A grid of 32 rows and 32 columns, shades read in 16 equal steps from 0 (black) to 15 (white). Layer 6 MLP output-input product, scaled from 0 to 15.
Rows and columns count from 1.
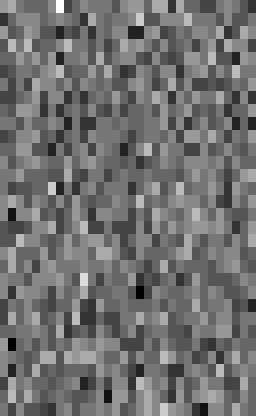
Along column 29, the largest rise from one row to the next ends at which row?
4
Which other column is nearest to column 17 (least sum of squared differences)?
29
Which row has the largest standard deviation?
1
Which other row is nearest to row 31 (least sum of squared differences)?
30
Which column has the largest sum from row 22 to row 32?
21
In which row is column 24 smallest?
10
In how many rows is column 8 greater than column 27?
12
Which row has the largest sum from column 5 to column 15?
28
